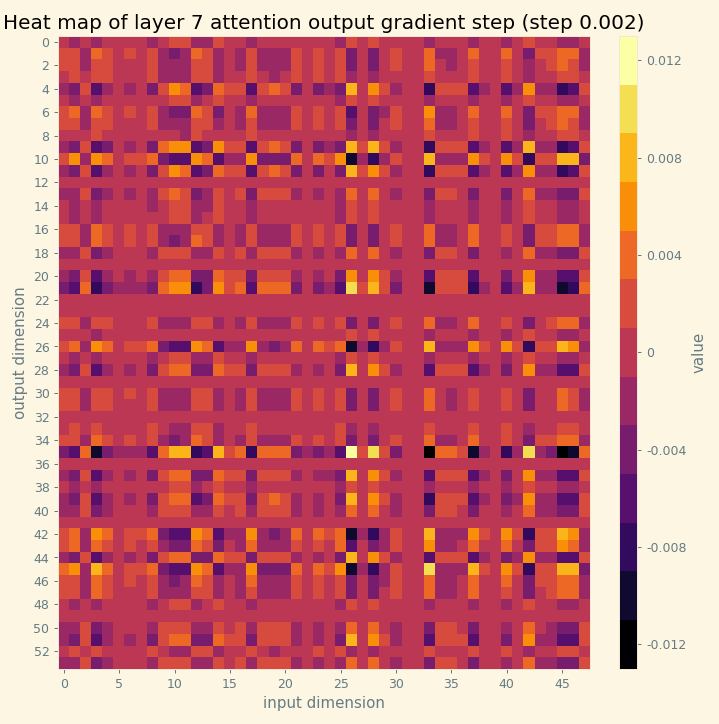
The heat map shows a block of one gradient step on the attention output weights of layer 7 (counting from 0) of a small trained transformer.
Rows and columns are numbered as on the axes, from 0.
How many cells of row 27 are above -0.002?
36
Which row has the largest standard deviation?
35
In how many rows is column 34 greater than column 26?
21
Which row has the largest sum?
45
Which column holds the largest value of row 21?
26
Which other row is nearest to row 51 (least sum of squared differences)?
28
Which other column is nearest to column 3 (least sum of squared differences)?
37
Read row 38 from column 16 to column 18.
0 -0.002 0
